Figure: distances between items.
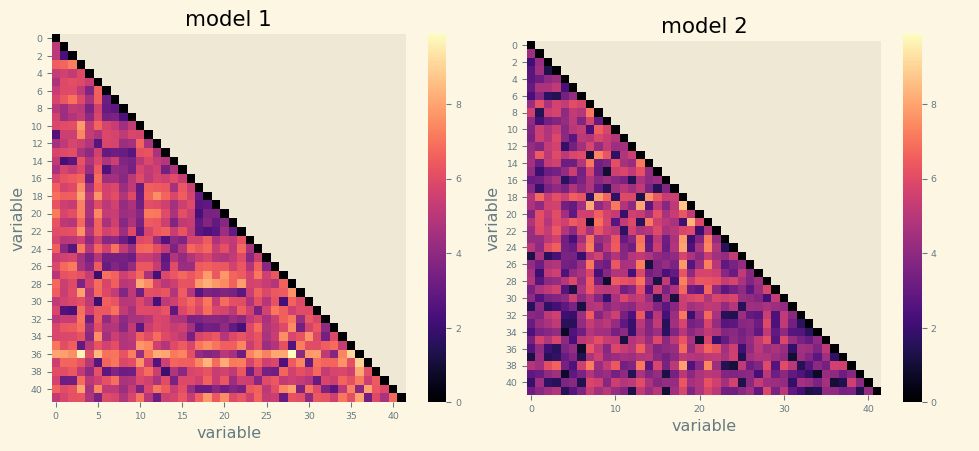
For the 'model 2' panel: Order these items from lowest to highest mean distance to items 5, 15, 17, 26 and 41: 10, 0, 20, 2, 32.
32, 0, 2, 20, 10
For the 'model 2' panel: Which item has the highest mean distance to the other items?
18
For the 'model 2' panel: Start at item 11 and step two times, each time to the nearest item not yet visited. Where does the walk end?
20
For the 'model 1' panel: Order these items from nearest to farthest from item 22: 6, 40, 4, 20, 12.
40, 20, 4, 6, 12
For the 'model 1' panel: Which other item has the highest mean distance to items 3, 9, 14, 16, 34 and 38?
36
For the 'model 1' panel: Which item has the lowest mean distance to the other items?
8
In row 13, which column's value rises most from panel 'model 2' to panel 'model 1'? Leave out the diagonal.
18
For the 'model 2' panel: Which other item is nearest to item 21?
7
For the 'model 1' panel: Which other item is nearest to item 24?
2
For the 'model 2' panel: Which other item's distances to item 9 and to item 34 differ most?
28
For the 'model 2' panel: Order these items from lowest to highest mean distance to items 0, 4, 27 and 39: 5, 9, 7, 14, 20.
5, 14, 9, 20, 7
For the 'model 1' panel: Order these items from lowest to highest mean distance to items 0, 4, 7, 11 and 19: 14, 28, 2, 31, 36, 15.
15, 14, 2, 31, 36, 28
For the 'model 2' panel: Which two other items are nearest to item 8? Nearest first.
1, 27
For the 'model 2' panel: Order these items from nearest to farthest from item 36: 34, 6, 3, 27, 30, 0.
6, 3, 0, 34, 30, 27
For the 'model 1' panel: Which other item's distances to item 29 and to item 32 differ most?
34
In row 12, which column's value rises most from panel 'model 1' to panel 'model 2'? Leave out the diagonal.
30
